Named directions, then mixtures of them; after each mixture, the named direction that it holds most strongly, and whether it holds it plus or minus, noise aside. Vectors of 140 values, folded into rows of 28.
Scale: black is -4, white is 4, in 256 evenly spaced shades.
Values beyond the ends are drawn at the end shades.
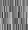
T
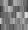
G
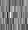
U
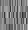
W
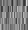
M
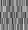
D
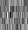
U, minus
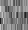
G, minus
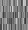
M, minus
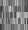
G, plus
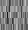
U, plus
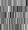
M, minus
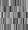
D, minus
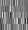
T, minus
